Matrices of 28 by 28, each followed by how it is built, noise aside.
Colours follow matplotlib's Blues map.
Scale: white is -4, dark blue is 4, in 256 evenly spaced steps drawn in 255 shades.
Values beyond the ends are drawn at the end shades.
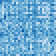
blocks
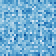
blocks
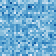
blocks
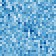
banded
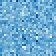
uneven columns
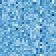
uneven columns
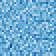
repeating rows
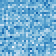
blocks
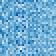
repeating rows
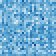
blocks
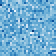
banded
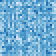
blocks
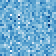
uneven columns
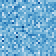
uneven columns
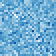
banded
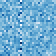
uneven columns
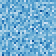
repeating rows
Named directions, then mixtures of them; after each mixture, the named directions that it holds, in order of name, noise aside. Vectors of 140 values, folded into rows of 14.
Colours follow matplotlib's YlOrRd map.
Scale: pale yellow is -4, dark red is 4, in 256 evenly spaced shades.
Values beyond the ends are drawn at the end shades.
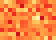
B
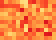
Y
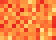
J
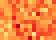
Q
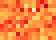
B, J, Y.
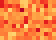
J, Y.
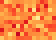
B, J, Y.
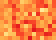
Q, Y.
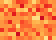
B.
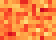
J, Q, Y.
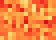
J, Y.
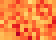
B, J, Q.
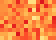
B, J, Q.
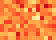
B, J.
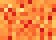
B, J.
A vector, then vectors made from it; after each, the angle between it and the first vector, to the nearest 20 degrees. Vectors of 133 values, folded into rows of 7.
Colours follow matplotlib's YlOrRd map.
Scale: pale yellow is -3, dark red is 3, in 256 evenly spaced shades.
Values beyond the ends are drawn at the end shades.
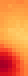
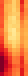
40 degrees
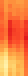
160 degrees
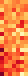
60 degrees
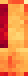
80 degrees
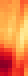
20 degrees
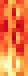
140 degrees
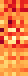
100 degrees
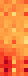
40 degrees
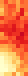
160 degrees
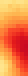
120 degrees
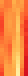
100 degrees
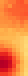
40 degrees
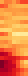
20 degrees
